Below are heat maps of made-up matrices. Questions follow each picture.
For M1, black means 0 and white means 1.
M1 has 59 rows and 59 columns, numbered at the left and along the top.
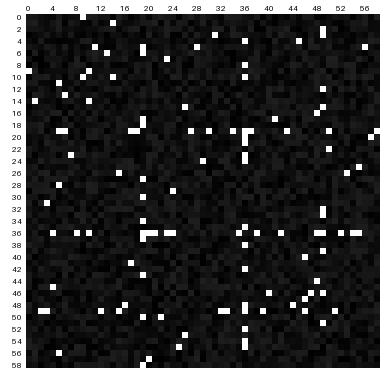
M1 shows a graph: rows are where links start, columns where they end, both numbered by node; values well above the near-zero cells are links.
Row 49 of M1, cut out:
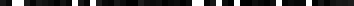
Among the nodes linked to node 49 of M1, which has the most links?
node 36
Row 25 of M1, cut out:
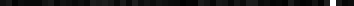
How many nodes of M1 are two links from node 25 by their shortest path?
1
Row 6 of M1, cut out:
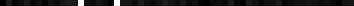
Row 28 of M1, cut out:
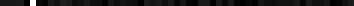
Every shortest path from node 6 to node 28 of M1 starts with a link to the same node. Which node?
node 19
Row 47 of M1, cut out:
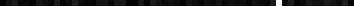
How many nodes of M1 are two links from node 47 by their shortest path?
2
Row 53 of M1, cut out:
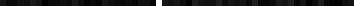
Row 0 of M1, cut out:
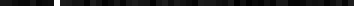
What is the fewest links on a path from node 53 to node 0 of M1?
7
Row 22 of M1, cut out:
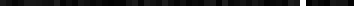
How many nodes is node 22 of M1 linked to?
1
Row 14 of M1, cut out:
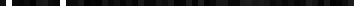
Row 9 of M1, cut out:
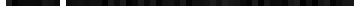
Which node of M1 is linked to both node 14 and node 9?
node 10
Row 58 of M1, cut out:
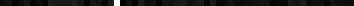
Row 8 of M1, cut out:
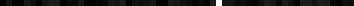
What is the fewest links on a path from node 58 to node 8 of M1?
3
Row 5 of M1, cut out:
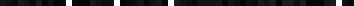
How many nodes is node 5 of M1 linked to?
4
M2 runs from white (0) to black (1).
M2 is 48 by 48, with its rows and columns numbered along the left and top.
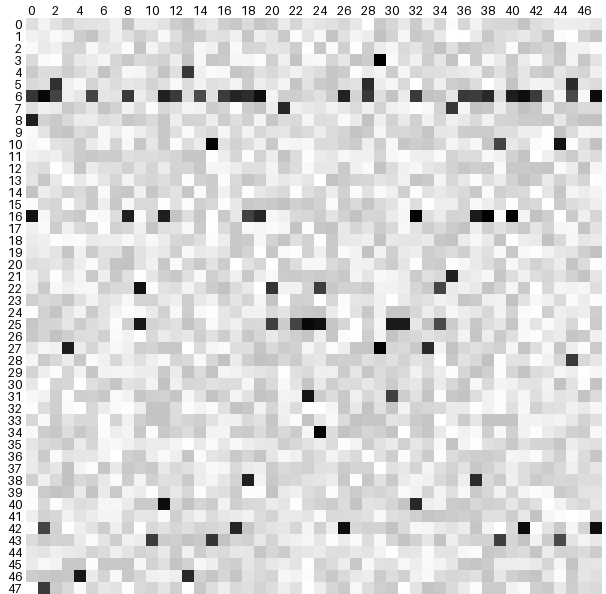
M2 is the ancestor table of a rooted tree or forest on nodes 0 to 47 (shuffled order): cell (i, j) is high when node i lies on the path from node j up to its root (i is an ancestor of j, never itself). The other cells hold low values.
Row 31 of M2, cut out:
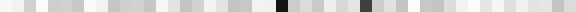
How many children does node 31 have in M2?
2
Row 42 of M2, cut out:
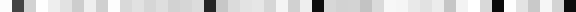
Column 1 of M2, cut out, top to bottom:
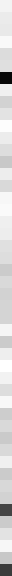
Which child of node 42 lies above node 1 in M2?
47
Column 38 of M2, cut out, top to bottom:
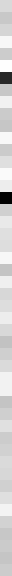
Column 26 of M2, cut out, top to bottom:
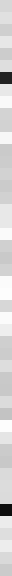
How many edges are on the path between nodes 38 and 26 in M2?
4
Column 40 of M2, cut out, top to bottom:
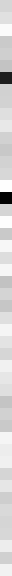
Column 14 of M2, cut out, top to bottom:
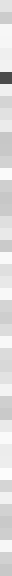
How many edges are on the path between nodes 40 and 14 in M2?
3
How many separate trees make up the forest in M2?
6
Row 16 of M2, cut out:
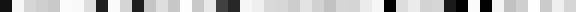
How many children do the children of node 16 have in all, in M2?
5
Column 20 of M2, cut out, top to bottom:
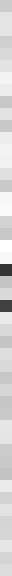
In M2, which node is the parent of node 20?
22
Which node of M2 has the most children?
6
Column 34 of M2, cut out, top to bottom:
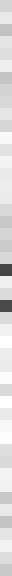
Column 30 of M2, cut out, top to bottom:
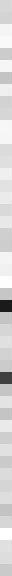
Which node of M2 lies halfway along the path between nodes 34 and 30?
25
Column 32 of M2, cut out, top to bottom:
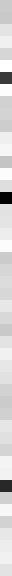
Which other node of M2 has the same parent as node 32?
11
